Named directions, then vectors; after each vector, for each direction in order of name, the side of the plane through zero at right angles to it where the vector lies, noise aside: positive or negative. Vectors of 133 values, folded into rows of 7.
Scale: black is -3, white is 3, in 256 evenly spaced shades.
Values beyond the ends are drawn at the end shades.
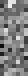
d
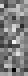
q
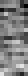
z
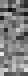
negative, negative, positive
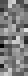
positive, positive, positive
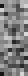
positive, negative, negative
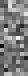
positive, positive, negative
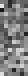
negative, positive, positive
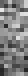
positive, positive, negative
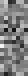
negative, negative, negative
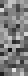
positive, negative, negative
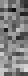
negative, negative, positive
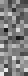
negative, negative, positive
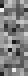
positive, negative, negative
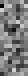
positive, negative, negative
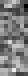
positive, negative, positive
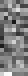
positive, positive, positive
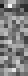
positive, negative, positive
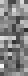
negative, negative, negative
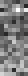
negative, positive, positive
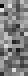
positive, negative, negative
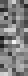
positive, positive, positive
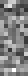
positive, negative, positive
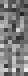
negative, negative, positive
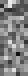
positive, negative, positive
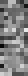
positive, positive, positive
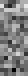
negative, positive, negative
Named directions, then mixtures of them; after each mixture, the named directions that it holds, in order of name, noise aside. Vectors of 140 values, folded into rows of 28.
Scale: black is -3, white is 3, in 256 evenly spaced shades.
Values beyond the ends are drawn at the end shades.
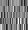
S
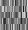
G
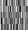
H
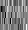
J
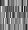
G, H, J.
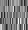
S.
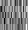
G, J.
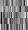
G, H, S.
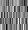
S.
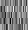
G, J, S.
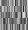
G.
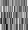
G, H, S.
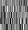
H, J, S.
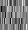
J.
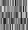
G.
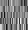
S.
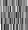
H.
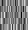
G, H, S.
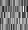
G, S.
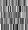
H.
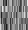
G, H, S.
